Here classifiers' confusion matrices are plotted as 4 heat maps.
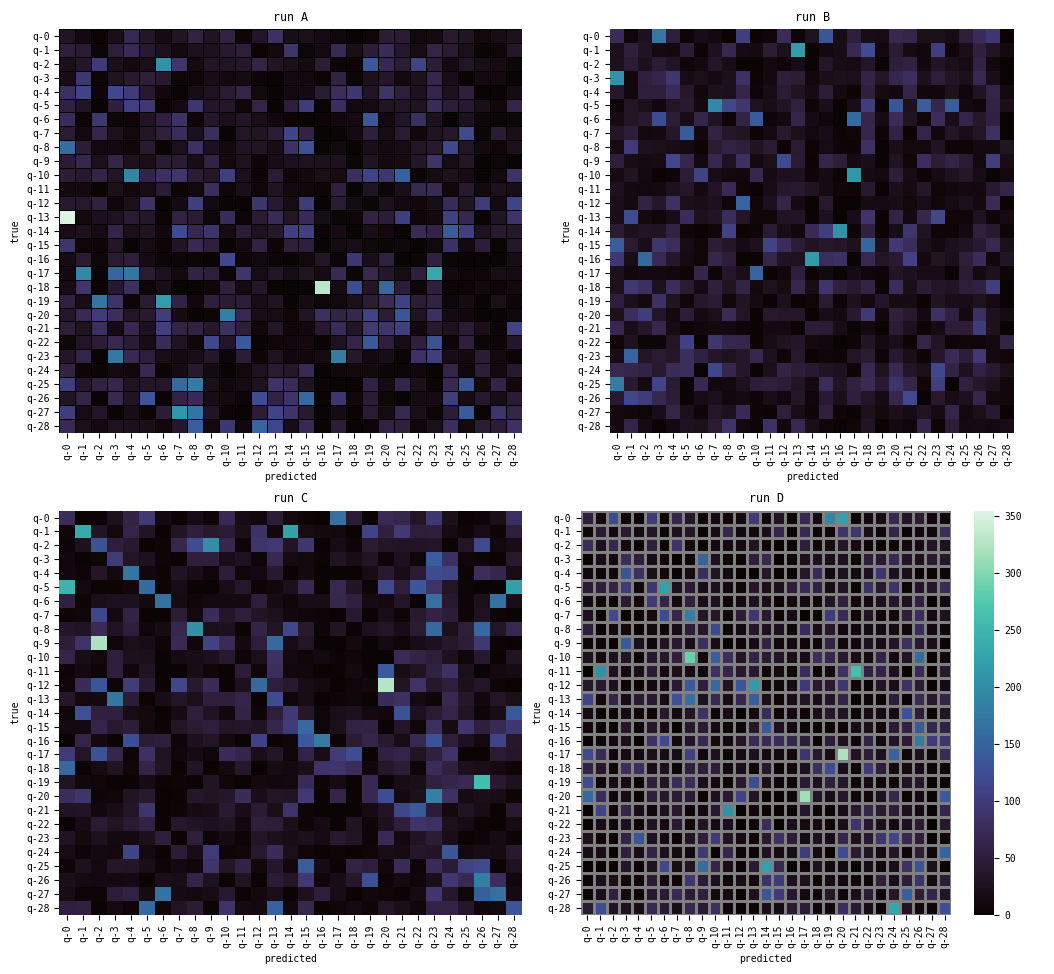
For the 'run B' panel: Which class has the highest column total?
q-18
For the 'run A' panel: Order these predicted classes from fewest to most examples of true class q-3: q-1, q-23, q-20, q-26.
q-26, q-20, q-23, q-1
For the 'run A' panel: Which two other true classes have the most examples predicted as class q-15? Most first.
q-26, q-8
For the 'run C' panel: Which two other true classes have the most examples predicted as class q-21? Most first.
q-14, q-1
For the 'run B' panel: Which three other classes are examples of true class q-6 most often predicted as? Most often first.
q-17, q-10, q-3
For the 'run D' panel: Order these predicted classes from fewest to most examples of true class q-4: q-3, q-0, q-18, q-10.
q-0, q-10, q-18, q-3
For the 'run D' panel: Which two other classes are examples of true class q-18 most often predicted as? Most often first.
q-19, q-22
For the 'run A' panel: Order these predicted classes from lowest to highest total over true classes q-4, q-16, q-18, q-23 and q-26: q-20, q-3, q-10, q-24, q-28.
q-28, q-24, q-10, q-20, q-3
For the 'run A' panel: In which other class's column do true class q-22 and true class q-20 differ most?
q-10
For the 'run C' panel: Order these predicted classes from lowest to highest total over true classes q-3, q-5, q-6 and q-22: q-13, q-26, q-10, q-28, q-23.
q-26, q-10, q-13, q-28, q-23
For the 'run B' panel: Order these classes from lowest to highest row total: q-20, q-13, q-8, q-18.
q-8, q-13, q-20, q-18
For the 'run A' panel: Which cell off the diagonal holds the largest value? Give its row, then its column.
q-13, q-0
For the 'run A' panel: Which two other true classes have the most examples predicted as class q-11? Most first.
q-22, q-17
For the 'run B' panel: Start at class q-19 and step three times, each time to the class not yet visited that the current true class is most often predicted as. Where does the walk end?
q-15
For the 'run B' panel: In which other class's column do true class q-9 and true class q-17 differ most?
q-10
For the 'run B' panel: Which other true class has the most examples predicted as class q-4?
q-9
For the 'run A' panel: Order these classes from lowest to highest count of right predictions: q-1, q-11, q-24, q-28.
q-11, q-1, q-24, q-28
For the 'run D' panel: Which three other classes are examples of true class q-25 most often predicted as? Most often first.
q-14, q-9, q-26
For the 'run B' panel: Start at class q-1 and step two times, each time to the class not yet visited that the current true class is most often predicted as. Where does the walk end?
q-23
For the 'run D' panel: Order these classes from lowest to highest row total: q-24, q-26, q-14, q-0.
q-14, q-26, q-24, q-0
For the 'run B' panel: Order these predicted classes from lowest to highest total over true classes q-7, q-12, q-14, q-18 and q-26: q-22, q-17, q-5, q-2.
q-17, q-22, q-5, q-2
